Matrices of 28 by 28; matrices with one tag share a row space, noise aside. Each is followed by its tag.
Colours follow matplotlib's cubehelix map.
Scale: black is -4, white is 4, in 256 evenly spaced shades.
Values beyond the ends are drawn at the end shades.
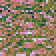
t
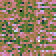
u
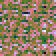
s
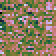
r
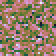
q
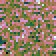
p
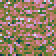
t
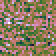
t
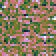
s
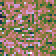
r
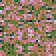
r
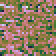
r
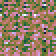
s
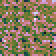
s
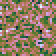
q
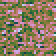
u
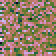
r
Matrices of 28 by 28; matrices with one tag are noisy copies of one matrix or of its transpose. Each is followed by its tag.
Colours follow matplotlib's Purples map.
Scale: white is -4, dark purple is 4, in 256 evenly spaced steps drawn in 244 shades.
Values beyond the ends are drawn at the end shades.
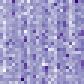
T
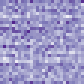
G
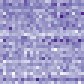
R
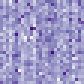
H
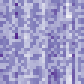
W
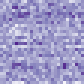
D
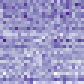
R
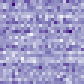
G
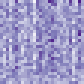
H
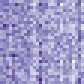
R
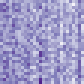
R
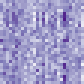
D
